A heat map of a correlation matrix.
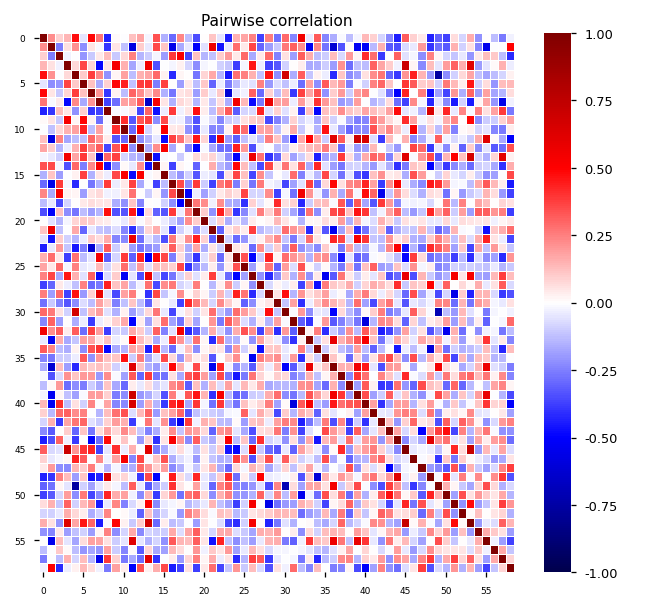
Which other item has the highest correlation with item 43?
50
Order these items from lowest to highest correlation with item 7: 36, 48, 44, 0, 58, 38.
48, 44, 38, 58, 36, 0
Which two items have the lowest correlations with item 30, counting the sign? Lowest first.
49, 36
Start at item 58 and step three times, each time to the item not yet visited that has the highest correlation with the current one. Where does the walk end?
26
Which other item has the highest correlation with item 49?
36
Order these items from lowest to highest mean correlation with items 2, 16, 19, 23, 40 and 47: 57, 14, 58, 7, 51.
58, 14, 7, 51, 57
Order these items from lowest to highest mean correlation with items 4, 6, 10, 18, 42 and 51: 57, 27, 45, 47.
27, 57, 47, 45
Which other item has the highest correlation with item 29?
18
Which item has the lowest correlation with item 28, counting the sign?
51
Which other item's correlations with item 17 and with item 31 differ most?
40
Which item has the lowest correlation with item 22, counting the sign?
1
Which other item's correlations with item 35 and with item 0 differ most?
32
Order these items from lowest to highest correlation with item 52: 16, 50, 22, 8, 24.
24, 16, 22, 8, 50
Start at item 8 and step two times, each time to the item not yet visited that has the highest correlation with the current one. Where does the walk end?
44
